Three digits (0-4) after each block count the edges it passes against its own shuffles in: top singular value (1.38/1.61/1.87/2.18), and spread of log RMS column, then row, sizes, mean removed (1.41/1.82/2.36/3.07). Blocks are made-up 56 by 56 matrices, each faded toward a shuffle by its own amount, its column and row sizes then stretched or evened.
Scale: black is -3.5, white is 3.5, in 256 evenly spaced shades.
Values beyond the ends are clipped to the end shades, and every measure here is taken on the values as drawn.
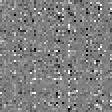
0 3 2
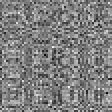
4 1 1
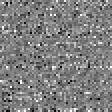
2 0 3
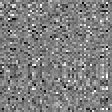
4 2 1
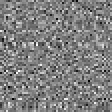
4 0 2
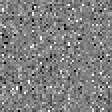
2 2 1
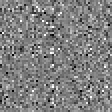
3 2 1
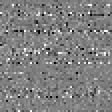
0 0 3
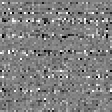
0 1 4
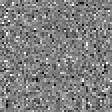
2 1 0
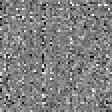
1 3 2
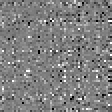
2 2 3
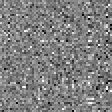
2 1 1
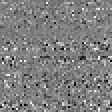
1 1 3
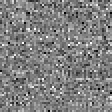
2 0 2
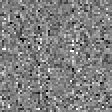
1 2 0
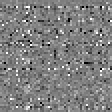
3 1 3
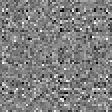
4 1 2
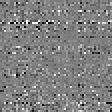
2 2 4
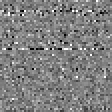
1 0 3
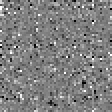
1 2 1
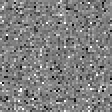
0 1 1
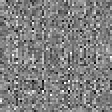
4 3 1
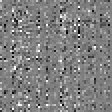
0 4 2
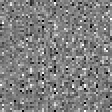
3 3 0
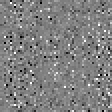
2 3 1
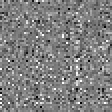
2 2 2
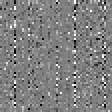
4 4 0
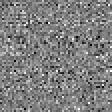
2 0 2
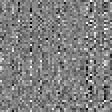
4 3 0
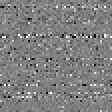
1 0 3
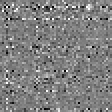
2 2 3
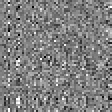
3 3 1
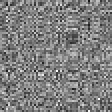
4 1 1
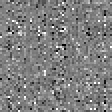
1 3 1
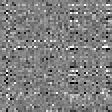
4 2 3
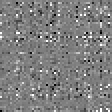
1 3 3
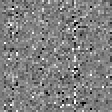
1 3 0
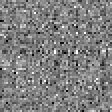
3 0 2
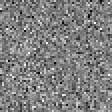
1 2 0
